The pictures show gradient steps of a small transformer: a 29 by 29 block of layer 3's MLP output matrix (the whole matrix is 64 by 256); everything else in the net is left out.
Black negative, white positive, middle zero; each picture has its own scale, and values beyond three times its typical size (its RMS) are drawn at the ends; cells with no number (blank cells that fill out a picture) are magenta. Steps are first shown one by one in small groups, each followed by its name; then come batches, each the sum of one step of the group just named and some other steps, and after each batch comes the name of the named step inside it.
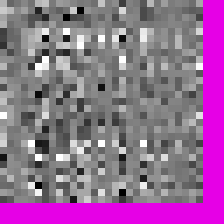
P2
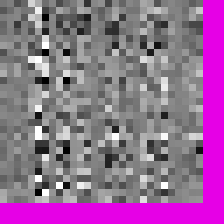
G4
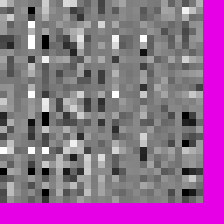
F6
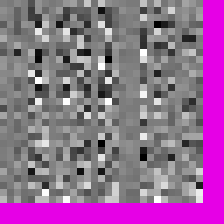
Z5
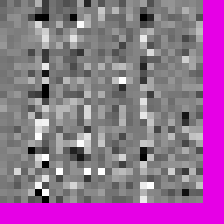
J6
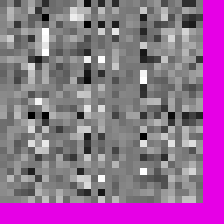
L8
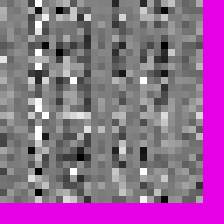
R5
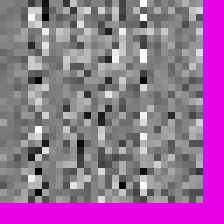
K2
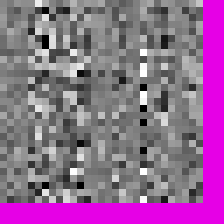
R5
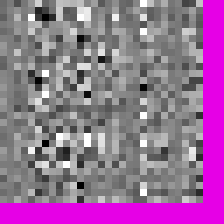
K2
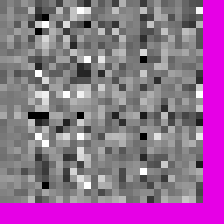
L8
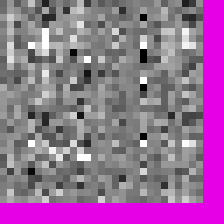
L8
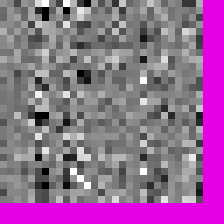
L8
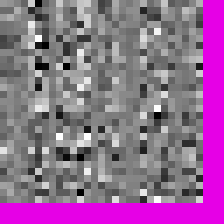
F6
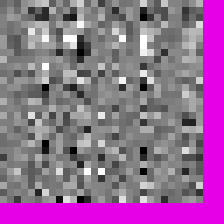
J6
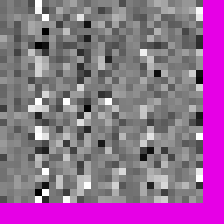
Z5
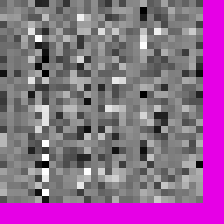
J6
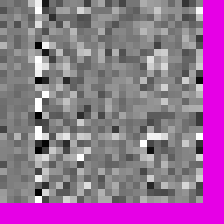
G4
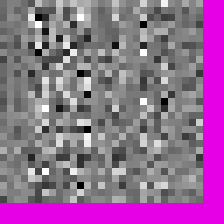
K2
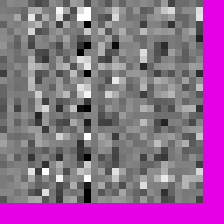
K2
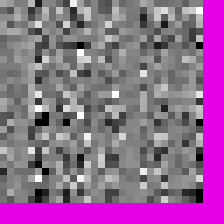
F6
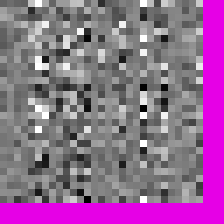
R5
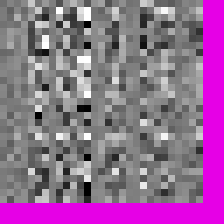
G4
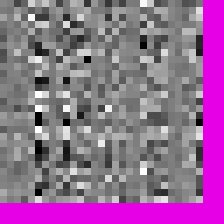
G4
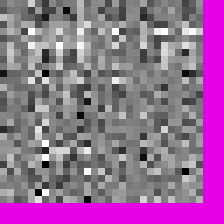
J6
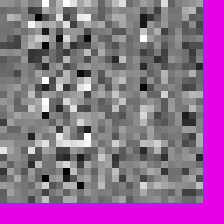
F6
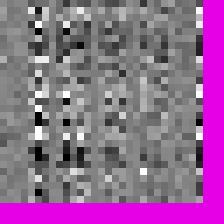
R5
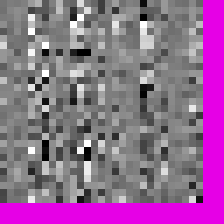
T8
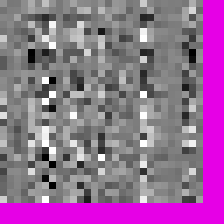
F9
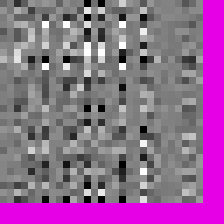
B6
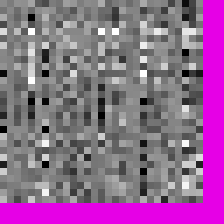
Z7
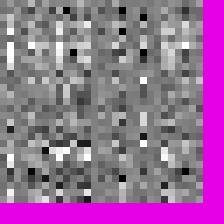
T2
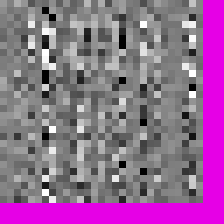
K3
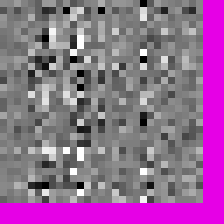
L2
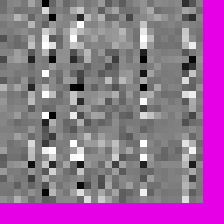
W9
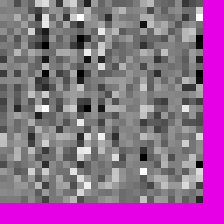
Z7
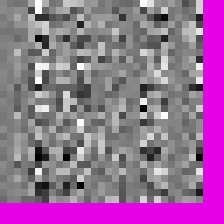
K3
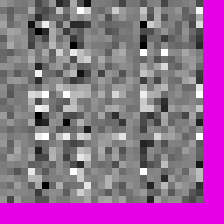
L2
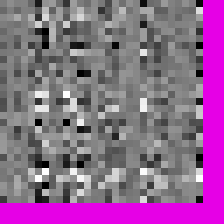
L2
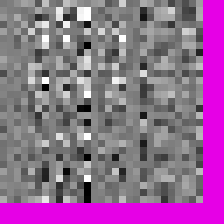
Z7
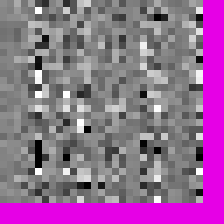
K3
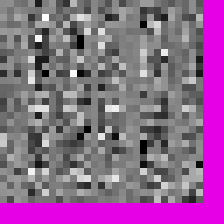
Z7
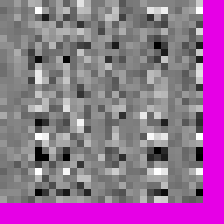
F9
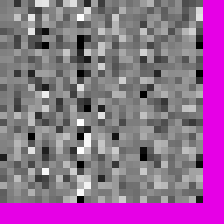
T8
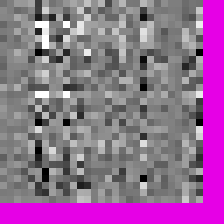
W9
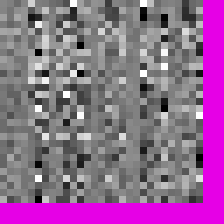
Z7
